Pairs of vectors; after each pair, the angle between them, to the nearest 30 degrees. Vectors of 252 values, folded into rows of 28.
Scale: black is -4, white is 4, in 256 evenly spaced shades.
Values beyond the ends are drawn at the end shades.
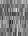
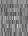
60 degrees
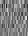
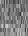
90 degrees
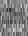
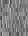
120 degrees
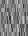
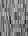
60 degrees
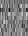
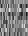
150 degrees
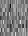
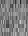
60 degrees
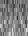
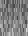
30 degrees
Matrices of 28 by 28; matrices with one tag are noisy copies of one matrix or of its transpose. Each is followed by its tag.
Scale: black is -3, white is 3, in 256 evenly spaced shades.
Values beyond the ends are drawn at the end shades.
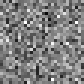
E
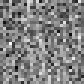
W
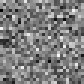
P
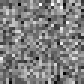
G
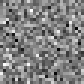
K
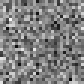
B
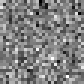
P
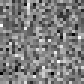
W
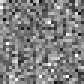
P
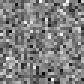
E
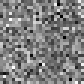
B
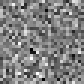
K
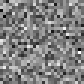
E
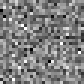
E
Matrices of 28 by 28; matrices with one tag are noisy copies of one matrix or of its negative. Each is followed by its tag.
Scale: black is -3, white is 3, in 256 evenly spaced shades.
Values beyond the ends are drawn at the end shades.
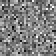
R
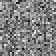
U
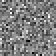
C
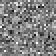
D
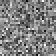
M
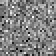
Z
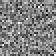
D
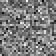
M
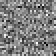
D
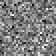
R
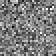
R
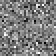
D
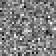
C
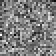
U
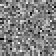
Z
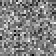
U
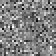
R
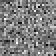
D
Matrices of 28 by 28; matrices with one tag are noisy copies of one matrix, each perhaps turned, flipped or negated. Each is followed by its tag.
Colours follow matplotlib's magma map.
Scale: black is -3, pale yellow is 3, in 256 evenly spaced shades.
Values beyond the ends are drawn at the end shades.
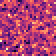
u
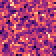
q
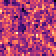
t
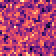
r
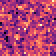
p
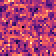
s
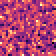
u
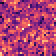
p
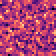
u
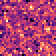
r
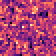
s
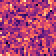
q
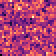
t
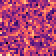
q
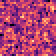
s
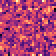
u
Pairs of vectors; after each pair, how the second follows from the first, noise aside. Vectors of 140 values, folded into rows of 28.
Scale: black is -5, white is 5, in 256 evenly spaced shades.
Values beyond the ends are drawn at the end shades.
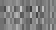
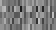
negated.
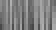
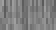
reversed, shrunk.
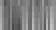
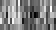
wrapped around, scaled up.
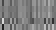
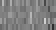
negated, partly zeroed.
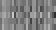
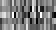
scaled up.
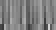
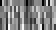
wrapped around, scaled up.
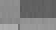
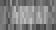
wrapped around, negated.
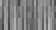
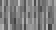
negated.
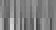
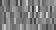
shuffled.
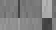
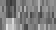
wrapped around, negated.
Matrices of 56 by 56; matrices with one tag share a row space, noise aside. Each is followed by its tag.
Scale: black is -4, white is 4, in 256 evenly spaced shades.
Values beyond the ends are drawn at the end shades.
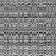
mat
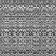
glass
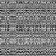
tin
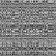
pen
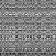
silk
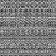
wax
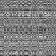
mat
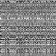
tin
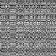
tin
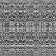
glass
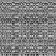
pen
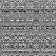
glass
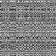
tin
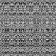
glass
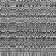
tin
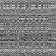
wax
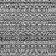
wax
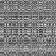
mat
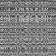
wax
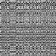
tin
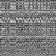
tin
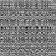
wax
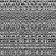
wax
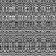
silk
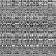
pen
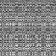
silk
